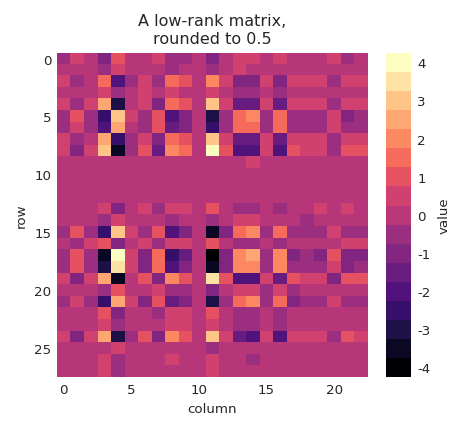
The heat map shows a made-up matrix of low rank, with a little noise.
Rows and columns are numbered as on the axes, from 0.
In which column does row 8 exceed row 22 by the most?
11
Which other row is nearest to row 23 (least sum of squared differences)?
3
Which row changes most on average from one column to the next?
17
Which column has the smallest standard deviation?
10
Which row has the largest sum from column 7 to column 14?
8
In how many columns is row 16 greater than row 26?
7
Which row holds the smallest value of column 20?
19
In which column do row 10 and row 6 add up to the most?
4
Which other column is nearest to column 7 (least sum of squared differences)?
1
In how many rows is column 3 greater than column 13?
13
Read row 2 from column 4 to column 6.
-2 -0.5 0.5
